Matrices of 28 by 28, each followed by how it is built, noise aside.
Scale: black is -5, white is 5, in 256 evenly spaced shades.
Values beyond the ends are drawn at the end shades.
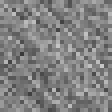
Toeplitz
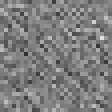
Toeplitz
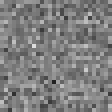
blocks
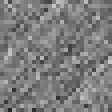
Hankel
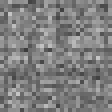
blocks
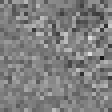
upper triangular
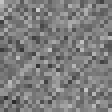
Hankel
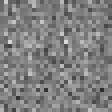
repeating columns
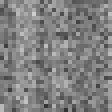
blocks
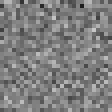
repeating columns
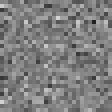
low rank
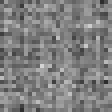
blocks
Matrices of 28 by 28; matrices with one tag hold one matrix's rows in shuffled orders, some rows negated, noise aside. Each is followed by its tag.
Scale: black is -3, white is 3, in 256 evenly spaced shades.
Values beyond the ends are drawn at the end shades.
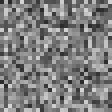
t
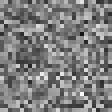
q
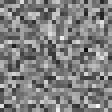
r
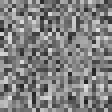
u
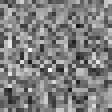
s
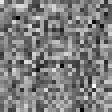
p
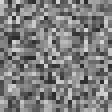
r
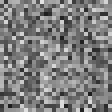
t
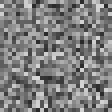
p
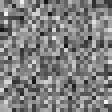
u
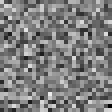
s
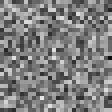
s
